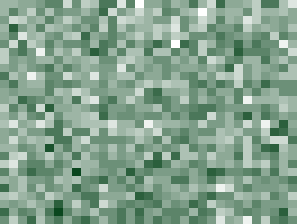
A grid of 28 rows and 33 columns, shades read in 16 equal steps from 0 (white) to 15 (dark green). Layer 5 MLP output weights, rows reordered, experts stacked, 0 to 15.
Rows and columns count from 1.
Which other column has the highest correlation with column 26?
25
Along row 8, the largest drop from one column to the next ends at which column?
24
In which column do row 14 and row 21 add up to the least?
1
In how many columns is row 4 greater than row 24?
13
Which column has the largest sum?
7
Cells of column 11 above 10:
3
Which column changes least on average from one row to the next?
29
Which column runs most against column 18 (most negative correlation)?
2
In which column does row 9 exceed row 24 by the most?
26
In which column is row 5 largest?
10
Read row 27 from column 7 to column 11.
15 10 7 8 5
